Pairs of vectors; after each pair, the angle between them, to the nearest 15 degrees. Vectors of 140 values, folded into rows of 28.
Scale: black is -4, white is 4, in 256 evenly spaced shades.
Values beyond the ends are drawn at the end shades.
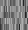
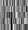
90 degrees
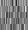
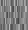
45 degrees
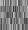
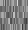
30 degrees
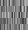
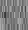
120 degrees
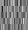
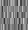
30 degrees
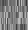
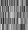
60 degrees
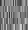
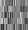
135 degrees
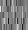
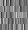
75 degrees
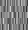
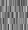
150 degrees
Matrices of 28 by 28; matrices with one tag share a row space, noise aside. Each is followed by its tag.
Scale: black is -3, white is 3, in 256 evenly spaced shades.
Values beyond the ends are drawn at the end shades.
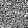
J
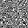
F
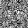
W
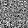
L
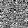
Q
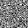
F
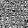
J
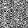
L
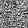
W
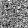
W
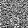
L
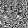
L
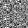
L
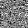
Q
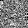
Q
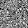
F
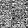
J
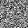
L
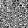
F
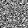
F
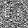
L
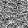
W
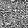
J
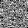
Q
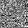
J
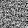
J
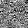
Q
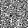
L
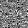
W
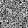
F
